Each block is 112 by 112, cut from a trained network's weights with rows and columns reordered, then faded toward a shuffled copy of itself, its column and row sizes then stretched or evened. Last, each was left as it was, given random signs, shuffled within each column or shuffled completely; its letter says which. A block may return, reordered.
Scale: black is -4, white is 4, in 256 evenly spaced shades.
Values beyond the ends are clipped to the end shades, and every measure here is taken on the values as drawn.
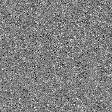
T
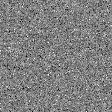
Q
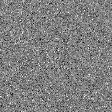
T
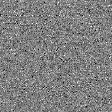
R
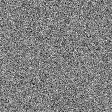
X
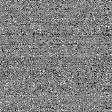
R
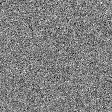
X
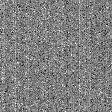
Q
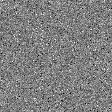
Q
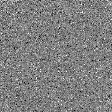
T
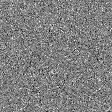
X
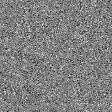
T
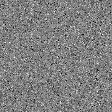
Q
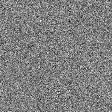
T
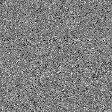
T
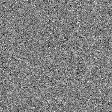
T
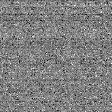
R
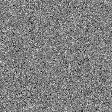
Q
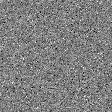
X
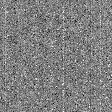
Q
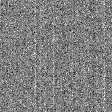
Q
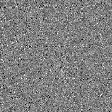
R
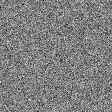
X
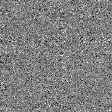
R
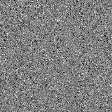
Q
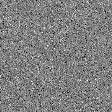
Q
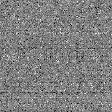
R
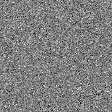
T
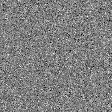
Q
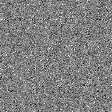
T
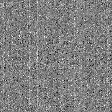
R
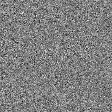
T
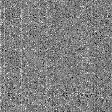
R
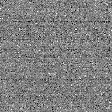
R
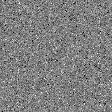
Q
